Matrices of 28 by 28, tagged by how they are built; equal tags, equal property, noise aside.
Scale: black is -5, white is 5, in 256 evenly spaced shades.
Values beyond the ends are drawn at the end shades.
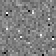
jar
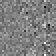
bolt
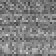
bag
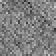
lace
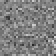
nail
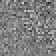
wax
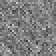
lace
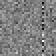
bolt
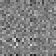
nail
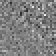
wax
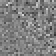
wax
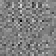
nail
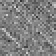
lace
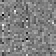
bolt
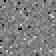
jar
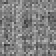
bag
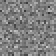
bag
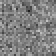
bag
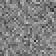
lace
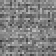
bag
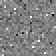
jar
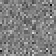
nail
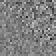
wax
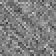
lace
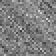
lace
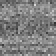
bag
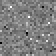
jar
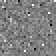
jar
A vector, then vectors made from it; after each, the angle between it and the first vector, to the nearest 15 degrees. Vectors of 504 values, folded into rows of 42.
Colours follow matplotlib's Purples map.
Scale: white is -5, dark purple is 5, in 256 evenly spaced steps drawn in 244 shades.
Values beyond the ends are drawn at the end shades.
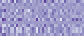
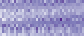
135 degrees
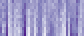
75 degrees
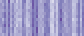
105 degrees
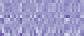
75 degrees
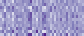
120 degrees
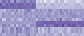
120 degrees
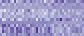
150 degrees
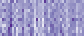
45 degrees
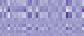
105 degrees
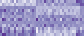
45 degrees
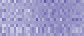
30 degrees
